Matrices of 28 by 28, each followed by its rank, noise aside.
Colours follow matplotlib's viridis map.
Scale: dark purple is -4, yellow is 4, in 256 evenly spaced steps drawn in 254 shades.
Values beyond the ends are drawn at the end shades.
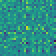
four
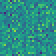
eight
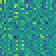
four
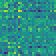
three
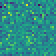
eight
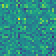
six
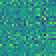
six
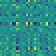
two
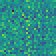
eight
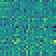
six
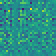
four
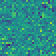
eight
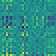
two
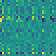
two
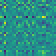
two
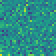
eight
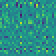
three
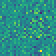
six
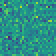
eight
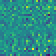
three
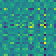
two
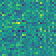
six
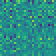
three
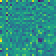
three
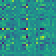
two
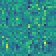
four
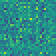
six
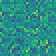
six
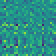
four
